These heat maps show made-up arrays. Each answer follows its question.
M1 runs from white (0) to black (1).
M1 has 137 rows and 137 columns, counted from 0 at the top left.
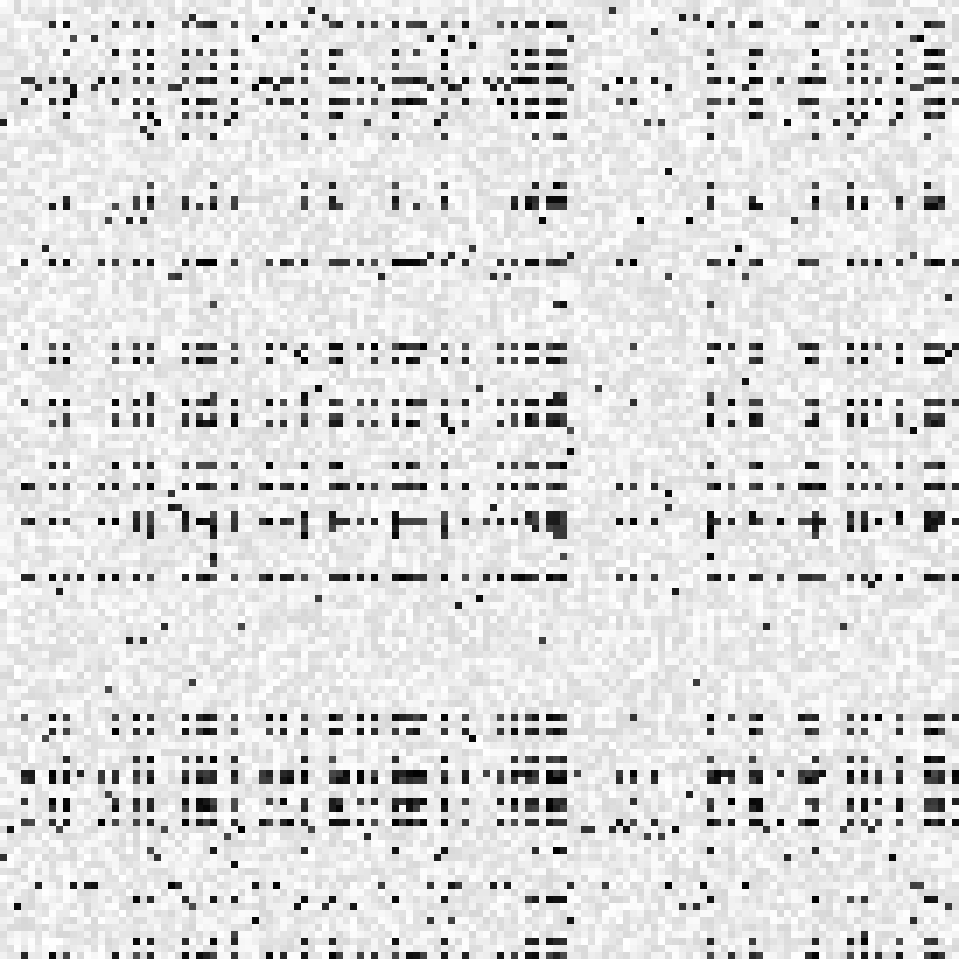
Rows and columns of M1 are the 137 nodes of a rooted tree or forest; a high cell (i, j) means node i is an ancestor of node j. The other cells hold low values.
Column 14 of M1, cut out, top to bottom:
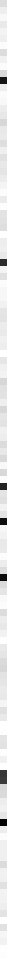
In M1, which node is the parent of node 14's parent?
111
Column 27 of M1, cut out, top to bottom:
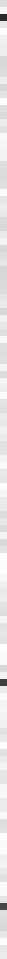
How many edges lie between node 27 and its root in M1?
3
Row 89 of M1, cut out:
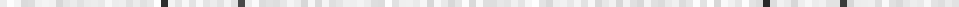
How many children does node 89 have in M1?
4
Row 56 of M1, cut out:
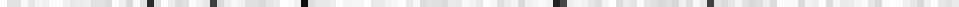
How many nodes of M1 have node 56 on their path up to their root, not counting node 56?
6
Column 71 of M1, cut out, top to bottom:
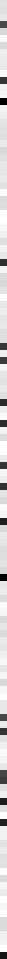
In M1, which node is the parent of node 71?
66
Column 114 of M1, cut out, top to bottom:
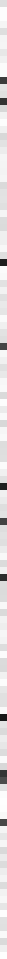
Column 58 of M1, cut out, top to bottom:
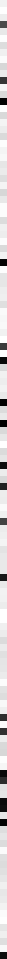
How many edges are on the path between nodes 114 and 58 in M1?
9
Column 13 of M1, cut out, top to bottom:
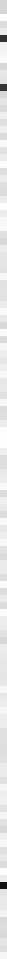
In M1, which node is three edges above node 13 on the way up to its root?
126
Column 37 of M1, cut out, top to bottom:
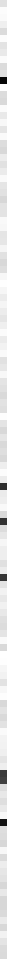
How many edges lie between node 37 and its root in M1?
7
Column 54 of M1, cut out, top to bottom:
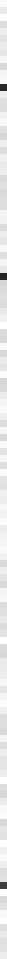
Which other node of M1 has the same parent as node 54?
72
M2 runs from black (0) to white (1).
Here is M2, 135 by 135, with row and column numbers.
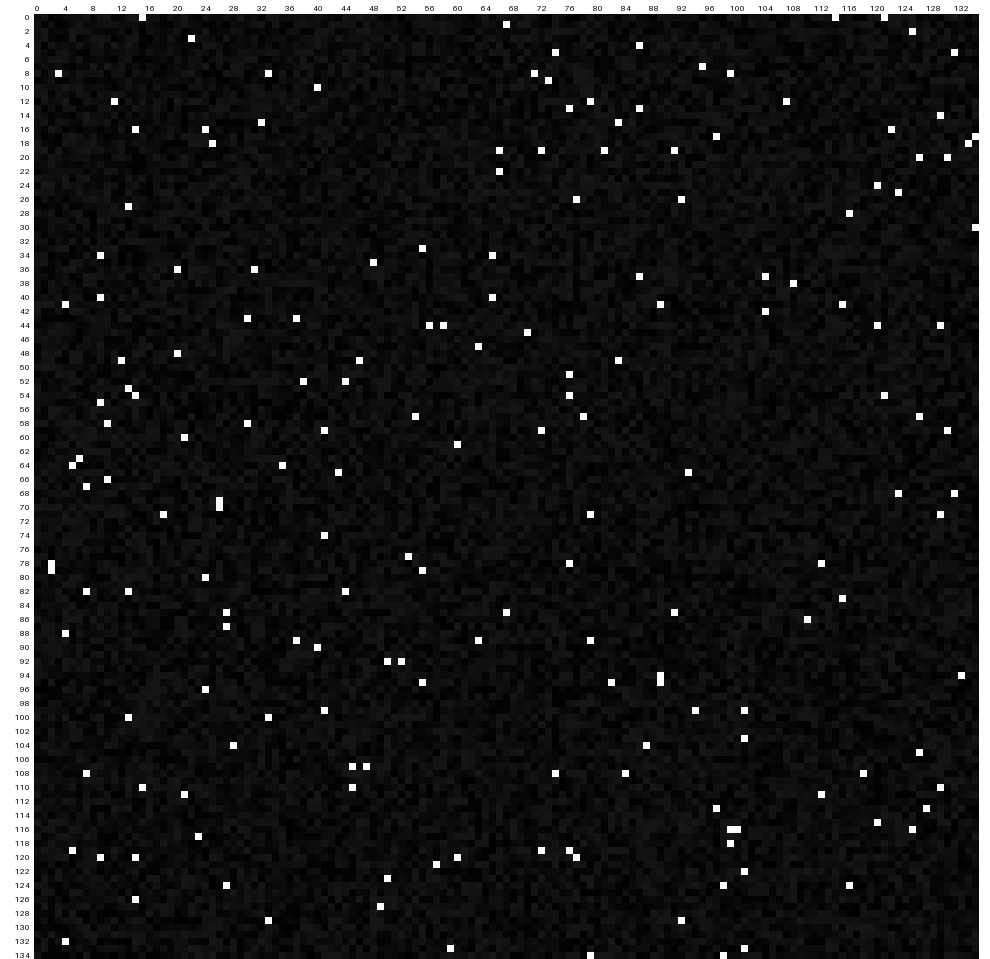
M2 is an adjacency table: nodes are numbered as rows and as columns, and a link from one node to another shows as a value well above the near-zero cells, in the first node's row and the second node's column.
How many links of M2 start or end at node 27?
4
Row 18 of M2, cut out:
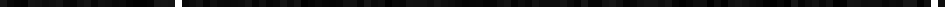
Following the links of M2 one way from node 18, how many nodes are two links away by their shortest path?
3
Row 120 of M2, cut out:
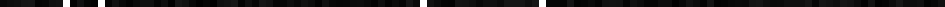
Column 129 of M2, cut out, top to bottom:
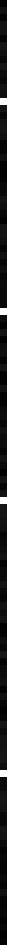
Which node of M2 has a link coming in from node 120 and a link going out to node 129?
node 14
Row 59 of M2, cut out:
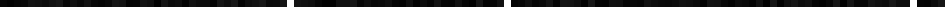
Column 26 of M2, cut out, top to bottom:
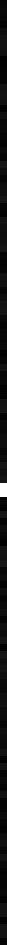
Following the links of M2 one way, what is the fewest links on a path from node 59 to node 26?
7
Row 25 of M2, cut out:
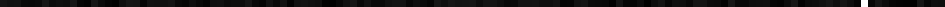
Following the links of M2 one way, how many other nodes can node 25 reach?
2
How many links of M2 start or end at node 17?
2
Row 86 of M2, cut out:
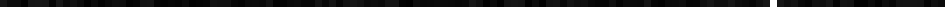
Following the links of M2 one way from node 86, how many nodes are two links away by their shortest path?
3
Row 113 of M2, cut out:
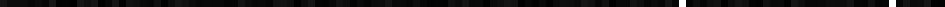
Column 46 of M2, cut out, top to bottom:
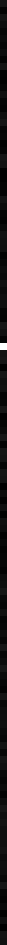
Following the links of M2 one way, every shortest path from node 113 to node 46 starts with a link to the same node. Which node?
node 127
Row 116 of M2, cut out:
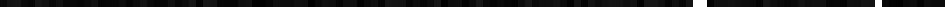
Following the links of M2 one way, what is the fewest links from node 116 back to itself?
7
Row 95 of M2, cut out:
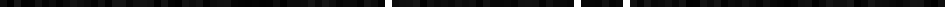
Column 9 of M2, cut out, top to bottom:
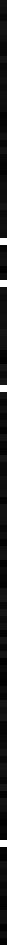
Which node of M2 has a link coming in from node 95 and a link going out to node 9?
node 55
